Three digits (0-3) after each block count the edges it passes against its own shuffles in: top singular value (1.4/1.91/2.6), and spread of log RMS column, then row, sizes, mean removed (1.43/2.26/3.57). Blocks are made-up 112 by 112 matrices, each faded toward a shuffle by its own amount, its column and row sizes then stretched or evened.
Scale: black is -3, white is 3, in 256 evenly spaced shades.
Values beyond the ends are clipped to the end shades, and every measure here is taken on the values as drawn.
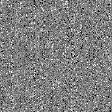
1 2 0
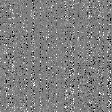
0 3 1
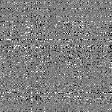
1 2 3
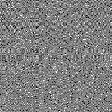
3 0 0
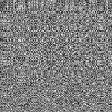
3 0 2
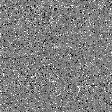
1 1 1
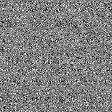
1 0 2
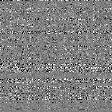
0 2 3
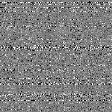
2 1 3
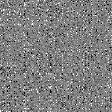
2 2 1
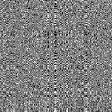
3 2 1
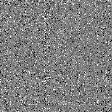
0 2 1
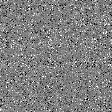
0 1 1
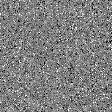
1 1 0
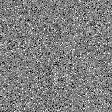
1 0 0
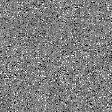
1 1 1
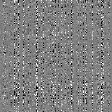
2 3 2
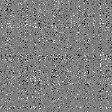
0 2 2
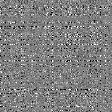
2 2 3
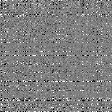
2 2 3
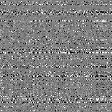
3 1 3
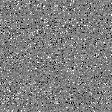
1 0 2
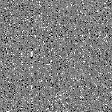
1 2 1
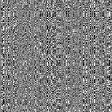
3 3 0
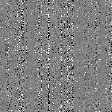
1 3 1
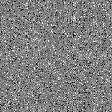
2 1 0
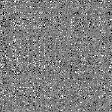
1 2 2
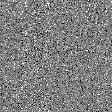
0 2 0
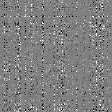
1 3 2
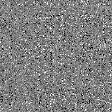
0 2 1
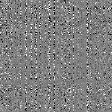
0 3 2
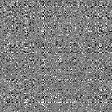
3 2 2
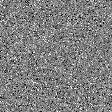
0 0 1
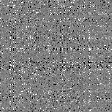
2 2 2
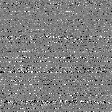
0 0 3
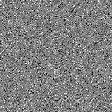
2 0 0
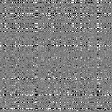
3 2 3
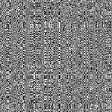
3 3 0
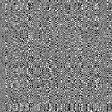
3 3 1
